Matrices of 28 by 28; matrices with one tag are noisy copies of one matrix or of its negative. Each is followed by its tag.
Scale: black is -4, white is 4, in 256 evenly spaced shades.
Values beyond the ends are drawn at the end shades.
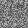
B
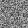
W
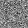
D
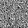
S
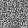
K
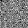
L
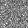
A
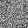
A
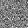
A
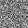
A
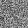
W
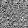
B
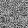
W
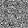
D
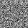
B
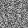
D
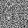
S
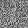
K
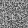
S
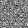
B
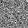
D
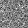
B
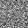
B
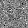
D
